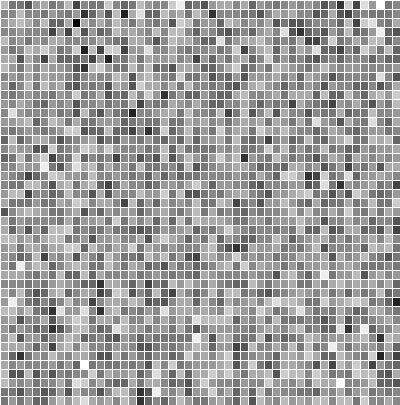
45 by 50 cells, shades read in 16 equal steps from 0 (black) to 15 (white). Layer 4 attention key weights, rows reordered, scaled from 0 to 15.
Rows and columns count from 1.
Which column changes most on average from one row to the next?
11
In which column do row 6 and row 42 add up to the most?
40
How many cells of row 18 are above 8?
20
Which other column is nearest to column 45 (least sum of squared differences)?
32
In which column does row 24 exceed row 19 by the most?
44
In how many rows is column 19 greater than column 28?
15
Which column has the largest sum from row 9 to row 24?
47
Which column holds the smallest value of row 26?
50
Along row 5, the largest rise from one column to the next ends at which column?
28
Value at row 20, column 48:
10
